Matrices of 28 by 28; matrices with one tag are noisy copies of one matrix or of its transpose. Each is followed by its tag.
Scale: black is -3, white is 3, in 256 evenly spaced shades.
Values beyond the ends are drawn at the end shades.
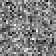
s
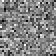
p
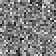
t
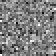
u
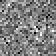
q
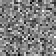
t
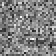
s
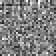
p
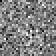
q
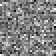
u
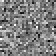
p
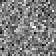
q
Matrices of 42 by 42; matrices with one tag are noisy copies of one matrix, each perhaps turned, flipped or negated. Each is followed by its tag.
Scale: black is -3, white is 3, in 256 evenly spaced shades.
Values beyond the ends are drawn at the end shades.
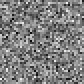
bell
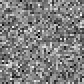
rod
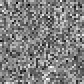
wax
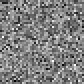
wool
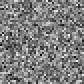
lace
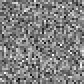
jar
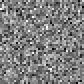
rod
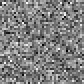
rod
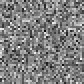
rod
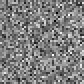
jar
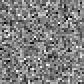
rod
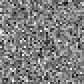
jar
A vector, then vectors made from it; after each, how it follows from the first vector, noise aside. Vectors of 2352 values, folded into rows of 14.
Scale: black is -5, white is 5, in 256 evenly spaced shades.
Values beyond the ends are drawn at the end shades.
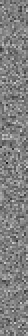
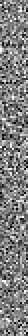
negated, scaled up.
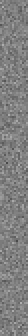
shrunk.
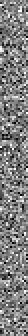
negated, scaled up.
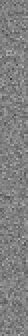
wrapped around, shrunk.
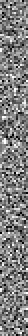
wrapped around, negated, scaled up.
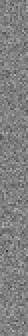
wrapped around, shrunk.
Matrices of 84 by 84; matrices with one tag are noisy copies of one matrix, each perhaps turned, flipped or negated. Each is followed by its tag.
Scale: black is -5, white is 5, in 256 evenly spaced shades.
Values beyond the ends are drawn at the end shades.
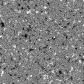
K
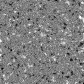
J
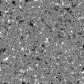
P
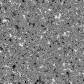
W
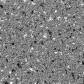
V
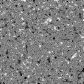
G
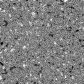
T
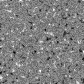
V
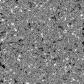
J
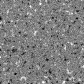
T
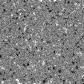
J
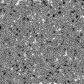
J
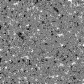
G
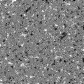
G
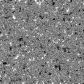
W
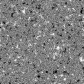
K
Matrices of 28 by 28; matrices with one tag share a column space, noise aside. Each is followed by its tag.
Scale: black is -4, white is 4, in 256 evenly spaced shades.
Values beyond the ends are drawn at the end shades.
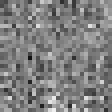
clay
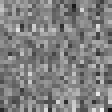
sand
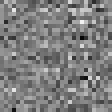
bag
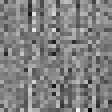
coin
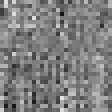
clay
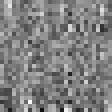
sand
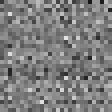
bag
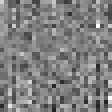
clay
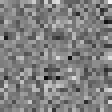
bag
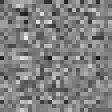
bag
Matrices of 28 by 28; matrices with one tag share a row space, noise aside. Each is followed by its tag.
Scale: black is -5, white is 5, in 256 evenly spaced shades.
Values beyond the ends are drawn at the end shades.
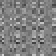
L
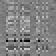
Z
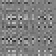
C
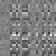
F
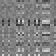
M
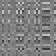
M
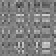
M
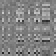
M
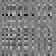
C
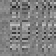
F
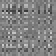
C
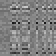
F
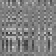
C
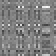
M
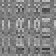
M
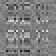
Z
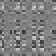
L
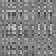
C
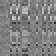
F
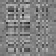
Z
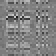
Z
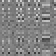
M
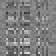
Z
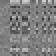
F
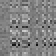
F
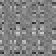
L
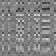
M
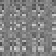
L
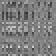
C
